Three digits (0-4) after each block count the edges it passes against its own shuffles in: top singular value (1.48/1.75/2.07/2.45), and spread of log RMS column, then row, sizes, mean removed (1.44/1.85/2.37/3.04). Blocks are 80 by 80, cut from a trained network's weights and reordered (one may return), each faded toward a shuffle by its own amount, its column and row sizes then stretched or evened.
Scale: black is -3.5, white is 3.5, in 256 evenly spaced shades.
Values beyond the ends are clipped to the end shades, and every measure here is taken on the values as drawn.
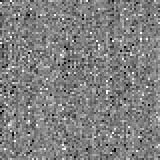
0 1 1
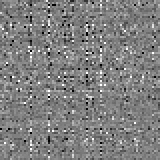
1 3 2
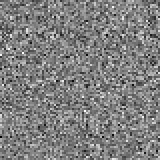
2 1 1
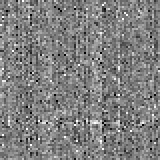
2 2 1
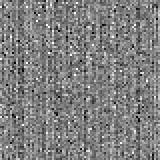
3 1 0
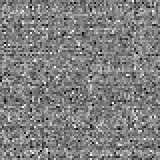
1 1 0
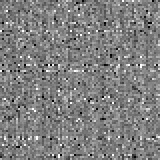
1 0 3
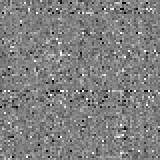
0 1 3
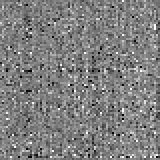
1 1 2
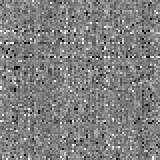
1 1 2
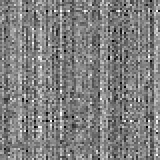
4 3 2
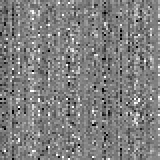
3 4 1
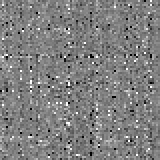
0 3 1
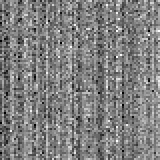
4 3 0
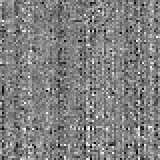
3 3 2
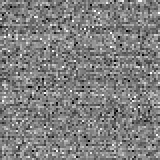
1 0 0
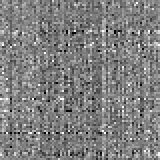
3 0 3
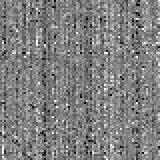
3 3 1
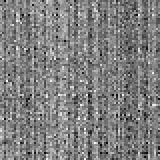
4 1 2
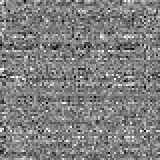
2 1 3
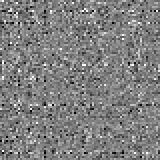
1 2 3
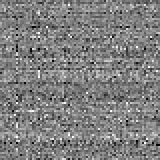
2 2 2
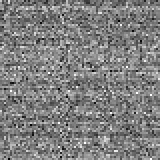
2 0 0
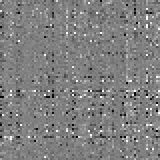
1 3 3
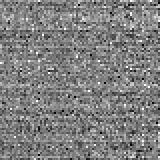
2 1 0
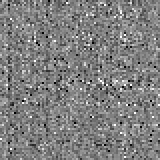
0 0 2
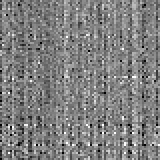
4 3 3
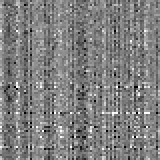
4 3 3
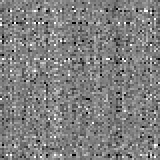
2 1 3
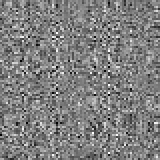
3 3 2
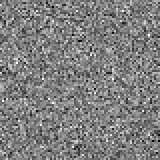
1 0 1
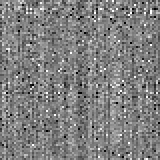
2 0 1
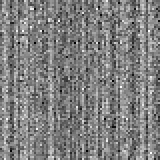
4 2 1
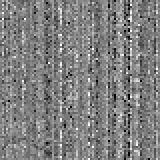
4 4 0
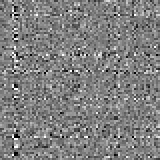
3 3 3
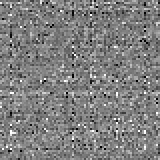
1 2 2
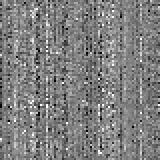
3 4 0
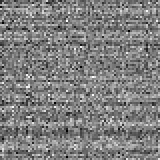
3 1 0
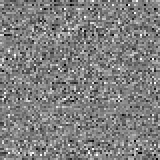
0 0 4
